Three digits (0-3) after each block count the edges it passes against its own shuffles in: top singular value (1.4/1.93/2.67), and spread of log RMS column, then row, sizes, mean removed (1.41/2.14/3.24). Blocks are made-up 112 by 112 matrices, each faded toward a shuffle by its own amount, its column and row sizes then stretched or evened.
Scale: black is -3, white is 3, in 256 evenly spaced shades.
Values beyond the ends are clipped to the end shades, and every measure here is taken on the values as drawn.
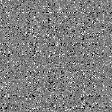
1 2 2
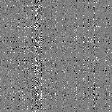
1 3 2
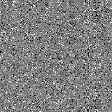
2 1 0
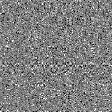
2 1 1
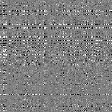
3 2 3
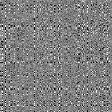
3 3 2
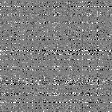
1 2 3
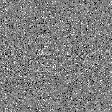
1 1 1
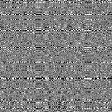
3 0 3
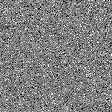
1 0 0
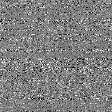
0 0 3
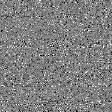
1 1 2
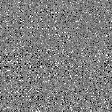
1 1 2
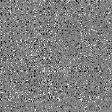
1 2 2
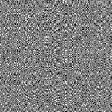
3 2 1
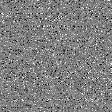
1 0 2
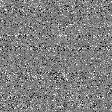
1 0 2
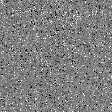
1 1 0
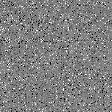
1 1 1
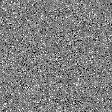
0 1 1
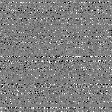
2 0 3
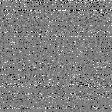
1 0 3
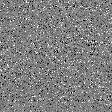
0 0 1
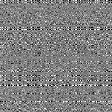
3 1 3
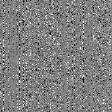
0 3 0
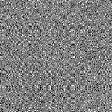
3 1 1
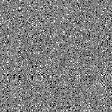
2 2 1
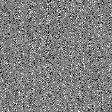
0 2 0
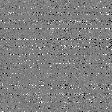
1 1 3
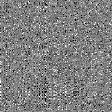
2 2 1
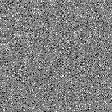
2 0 0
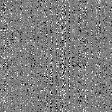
0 3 1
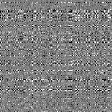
3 2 3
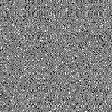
3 0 0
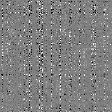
2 3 2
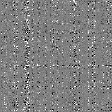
1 3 2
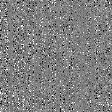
0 3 1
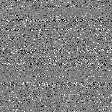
1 0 3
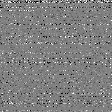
1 0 3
